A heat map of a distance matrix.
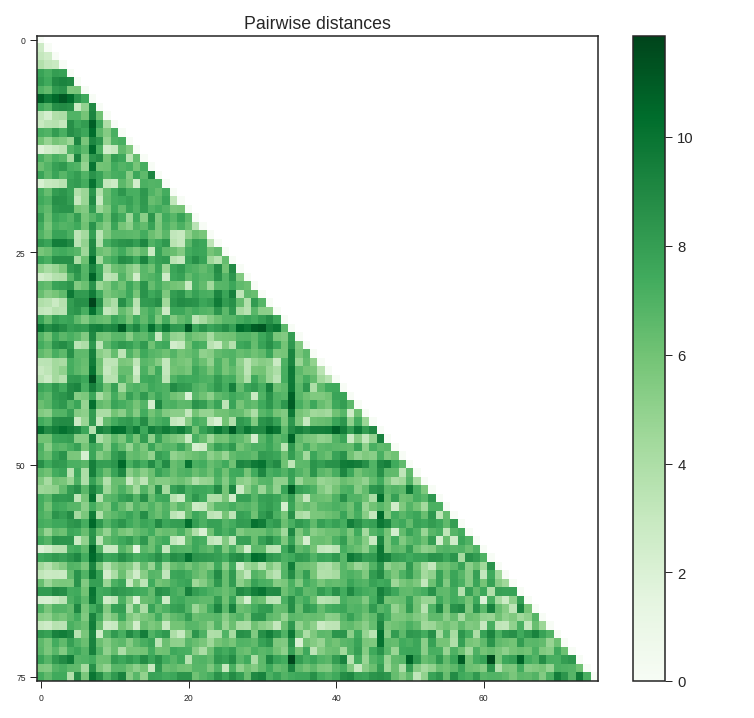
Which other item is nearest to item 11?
37
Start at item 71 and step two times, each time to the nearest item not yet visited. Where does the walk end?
16
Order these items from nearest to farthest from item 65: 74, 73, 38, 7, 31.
74, 38, 31, 7, 73
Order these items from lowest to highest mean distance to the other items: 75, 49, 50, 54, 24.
49, 54, 24, 75, 50
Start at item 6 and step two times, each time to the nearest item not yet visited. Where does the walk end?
51
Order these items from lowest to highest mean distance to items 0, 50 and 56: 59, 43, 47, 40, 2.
59, 40, 2, 47, 43
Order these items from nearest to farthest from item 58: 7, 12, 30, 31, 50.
12, 30, 31, 50, 7
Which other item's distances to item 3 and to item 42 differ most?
20
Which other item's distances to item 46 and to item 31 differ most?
7
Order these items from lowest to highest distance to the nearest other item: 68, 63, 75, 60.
60, 63, 75, 68
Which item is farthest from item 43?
34
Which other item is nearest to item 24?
45
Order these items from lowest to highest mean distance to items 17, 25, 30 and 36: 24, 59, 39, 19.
39, 59, 19, 24
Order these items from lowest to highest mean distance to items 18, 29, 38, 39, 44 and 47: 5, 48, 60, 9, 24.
9, 60, 5, 24, 48
